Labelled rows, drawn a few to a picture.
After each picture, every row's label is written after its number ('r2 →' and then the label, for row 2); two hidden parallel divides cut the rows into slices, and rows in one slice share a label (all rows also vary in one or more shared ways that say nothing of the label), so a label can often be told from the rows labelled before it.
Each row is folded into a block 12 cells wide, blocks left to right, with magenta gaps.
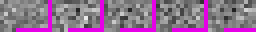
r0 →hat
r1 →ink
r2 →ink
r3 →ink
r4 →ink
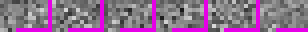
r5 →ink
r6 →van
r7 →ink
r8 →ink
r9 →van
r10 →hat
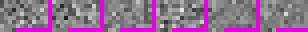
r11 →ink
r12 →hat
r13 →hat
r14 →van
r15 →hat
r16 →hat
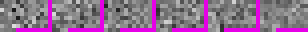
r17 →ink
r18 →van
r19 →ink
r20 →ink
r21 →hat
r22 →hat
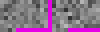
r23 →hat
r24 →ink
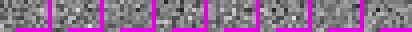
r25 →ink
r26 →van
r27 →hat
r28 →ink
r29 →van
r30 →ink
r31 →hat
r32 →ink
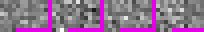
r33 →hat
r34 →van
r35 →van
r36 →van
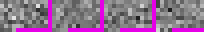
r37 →van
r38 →hat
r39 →van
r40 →ink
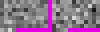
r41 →ink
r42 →van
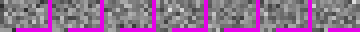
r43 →ink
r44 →ink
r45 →hat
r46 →van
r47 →hat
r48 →hat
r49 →van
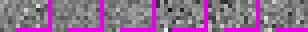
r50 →van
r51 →hat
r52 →hat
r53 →ink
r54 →ink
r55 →hat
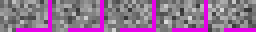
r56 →hat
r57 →ink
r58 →ink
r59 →ink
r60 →van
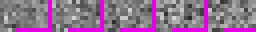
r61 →hat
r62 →van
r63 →van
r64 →van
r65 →hat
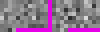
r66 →hat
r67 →ink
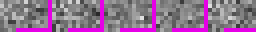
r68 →van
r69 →van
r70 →hat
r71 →hat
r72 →van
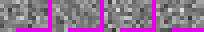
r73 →van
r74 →hat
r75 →van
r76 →van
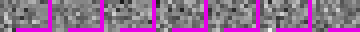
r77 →ink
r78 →hat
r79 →ink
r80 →ink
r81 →ink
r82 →ink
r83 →van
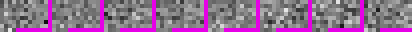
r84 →ink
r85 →hat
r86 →ink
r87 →ink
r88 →ink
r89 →van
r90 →van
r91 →ink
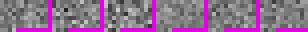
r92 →hat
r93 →ink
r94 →van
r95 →hat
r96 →hat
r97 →hat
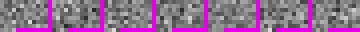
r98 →hat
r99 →van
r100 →ink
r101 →ink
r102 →hat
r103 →ink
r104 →ink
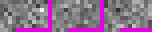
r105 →ink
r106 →hat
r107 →ink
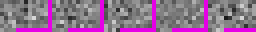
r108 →ink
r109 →ink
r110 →ink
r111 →hat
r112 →ink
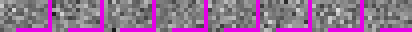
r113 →van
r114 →ink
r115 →van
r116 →hat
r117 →van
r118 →ink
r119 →van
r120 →hat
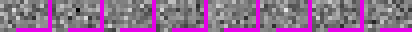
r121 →van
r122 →ink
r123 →van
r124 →hat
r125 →hat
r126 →van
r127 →van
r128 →van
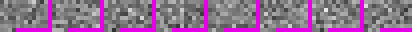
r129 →hat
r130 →ink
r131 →van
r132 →van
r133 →hat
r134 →ink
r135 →van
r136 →van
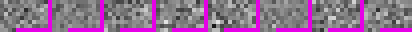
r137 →ink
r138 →hat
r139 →ink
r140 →ink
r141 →ink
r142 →hat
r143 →van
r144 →hat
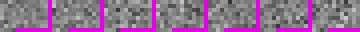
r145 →hat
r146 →hat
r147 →hat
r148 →van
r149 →hat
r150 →hat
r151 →ink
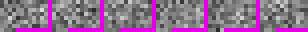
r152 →ink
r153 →van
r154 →van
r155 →ink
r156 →hat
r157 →van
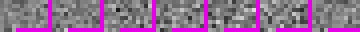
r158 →hat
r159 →hat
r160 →ink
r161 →van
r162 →ink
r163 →van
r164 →hat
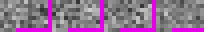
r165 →van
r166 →ink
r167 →ink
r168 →hat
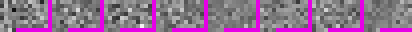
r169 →ink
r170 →van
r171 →van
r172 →van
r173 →hat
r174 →hat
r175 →van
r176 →hat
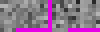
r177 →hat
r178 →ink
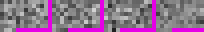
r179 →ink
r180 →ink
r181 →van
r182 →hat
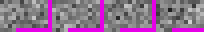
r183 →hat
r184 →hat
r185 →hat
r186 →ink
